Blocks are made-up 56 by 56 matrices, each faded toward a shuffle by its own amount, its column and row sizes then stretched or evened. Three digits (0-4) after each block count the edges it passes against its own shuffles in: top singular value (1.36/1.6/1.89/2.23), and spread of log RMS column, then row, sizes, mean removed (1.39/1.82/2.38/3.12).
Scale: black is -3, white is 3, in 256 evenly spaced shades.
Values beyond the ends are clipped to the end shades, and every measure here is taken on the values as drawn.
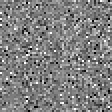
0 1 0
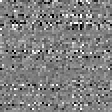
2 1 4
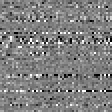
3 0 4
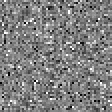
2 0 1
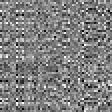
4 3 2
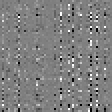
4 4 2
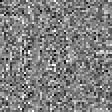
2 2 0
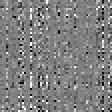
3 4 2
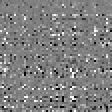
2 2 4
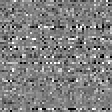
3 1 4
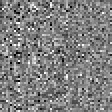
1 2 2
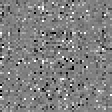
1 2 2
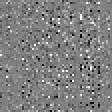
0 3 1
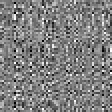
4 4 1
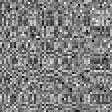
4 0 0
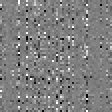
2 4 1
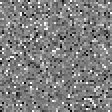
0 0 0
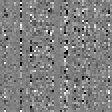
0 4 1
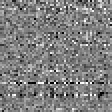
3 1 3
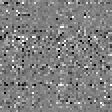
1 1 3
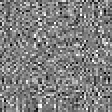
3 1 0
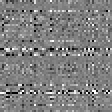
4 2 4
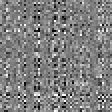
4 4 2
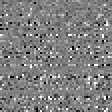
1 1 4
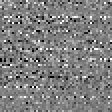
0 1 4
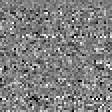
0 1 3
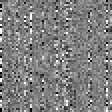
3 4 0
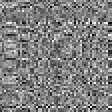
4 1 3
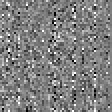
0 4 0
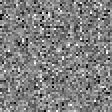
0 2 0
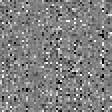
2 3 0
